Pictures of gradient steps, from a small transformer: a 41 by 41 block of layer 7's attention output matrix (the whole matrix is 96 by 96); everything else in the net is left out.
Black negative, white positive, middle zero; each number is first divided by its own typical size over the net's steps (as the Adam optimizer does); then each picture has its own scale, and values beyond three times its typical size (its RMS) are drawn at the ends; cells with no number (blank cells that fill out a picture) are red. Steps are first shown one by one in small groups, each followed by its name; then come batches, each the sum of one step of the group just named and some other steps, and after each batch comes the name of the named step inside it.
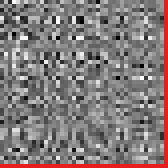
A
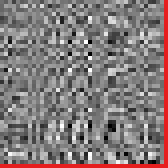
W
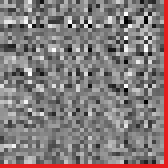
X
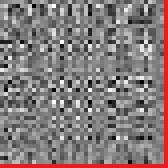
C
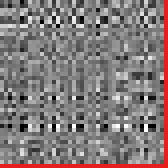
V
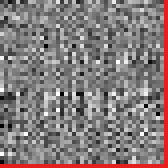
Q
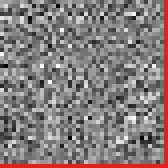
C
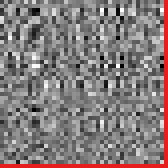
A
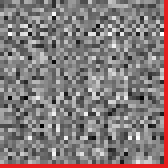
V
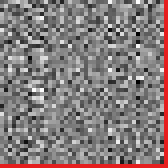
C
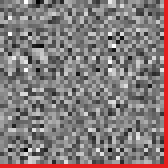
X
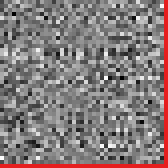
A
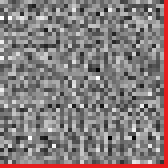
Q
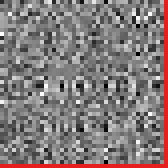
V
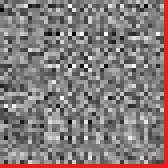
W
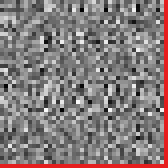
C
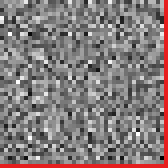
A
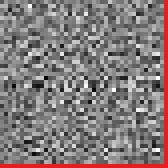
C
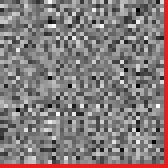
X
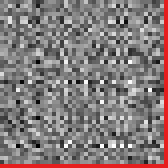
X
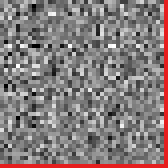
C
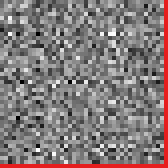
X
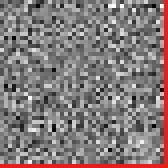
V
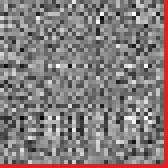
V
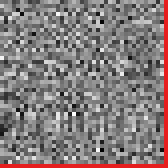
Q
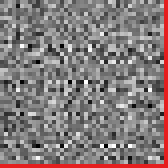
C
